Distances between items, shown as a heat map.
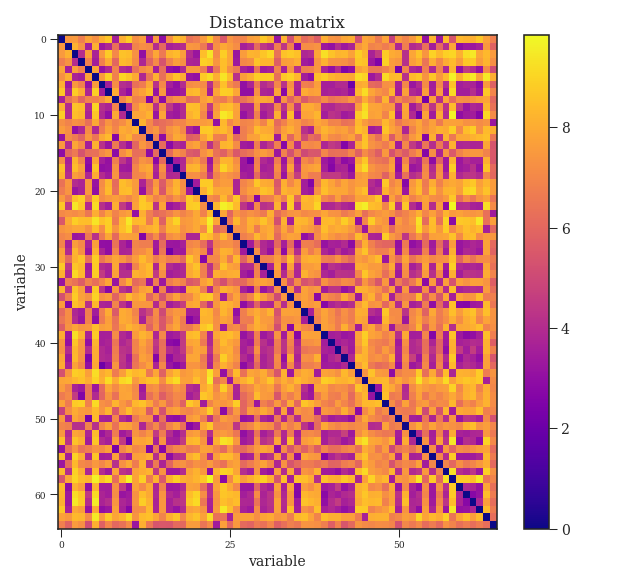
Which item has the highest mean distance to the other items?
45
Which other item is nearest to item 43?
6
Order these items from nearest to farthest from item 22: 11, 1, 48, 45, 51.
1, 48, 11, 51, 45
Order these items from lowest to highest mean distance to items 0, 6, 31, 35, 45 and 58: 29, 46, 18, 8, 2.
18, 8, 29, 46, 2
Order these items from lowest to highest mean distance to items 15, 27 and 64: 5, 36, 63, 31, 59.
59, 31, 36, 63, 5
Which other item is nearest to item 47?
3
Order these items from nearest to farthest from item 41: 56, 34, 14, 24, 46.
14, 56, 34, 46, 24
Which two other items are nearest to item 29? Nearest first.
21, 48
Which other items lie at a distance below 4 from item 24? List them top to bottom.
34, 38, 44, 49, 58
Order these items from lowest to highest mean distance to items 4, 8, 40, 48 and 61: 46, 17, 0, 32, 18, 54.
17, 18, 54, 32, 0, 46
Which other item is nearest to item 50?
4
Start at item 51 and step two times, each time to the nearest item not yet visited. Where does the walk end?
37
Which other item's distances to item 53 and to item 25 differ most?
10
